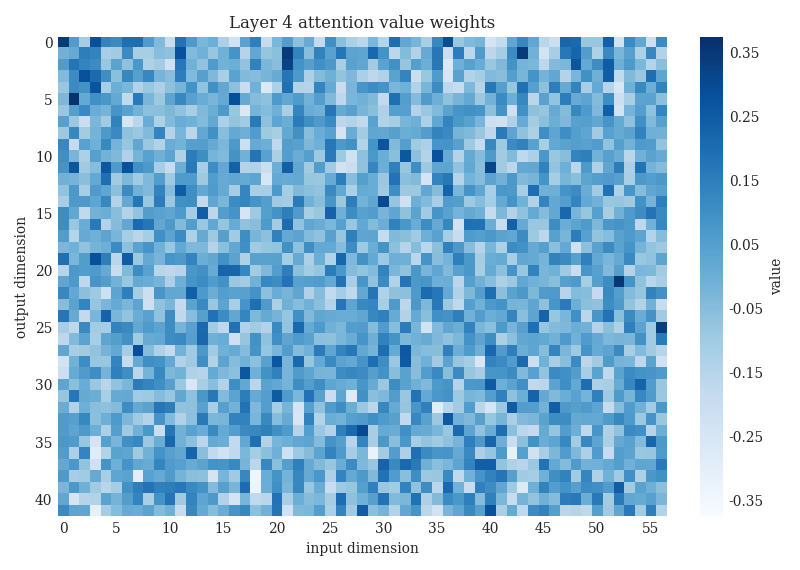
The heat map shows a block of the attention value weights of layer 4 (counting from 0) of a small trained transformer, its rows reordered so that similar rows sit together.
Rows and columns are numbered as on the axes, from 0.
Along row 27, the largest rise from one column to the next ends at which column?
7
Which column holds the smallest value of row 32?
35
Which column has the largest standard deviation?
40
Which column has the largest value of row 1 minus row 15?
43
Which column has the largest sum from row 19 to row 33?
13
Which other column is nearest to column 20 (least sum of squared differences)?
28
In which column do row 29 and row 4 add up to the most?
3
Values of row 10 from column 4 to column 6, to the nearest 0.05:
0 -0.05 -0.15
